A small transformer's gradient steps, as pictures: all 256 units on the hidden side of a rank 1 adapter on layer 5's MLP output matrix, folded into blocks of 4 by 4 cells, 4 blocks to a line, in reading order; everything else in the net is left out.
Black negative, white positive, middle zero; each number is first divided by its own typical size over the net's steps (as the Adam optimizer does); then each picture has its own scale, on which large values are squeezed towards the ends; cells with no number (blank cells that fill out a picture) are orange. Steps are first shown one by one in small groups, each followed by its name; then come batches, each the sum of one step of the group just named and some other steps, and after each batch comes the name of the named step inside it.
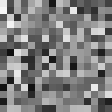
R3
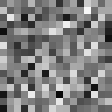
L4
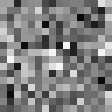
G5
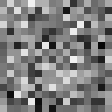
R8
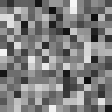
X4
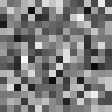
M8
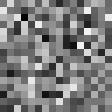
L4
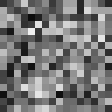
L4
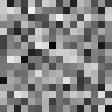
R8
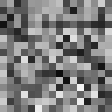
M8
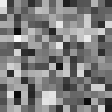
R3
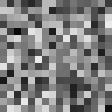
X4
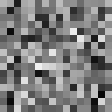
R8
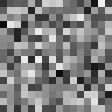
M8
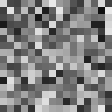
M8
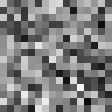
M8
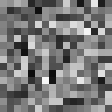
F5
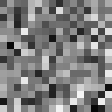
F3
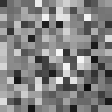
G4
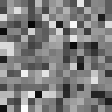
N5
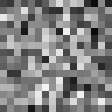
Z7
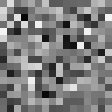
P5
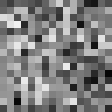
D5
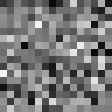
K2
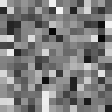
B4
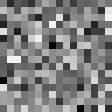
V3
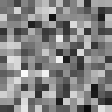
N5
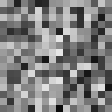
Z7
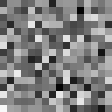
F3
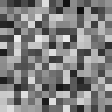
V3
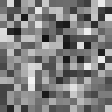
P5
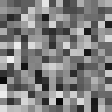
V3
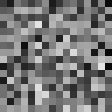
K2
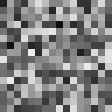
G4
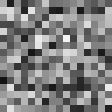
V3
